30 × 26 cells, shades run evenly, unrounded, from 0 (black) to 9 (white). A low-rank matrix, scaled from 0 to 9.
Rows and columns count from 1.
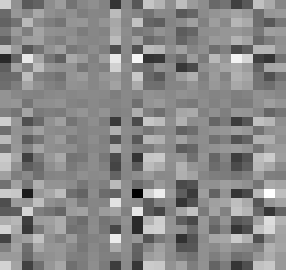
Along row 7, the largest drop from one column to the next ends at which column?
14
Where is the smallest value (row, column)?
22, 13
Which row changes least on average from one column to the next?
11
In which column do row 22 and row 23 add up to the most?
25
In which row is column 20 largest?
7
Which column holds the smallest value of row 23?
17
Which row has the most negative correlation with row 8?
20
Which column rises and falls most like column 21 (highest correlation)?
4
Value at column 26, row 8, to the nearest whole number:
6
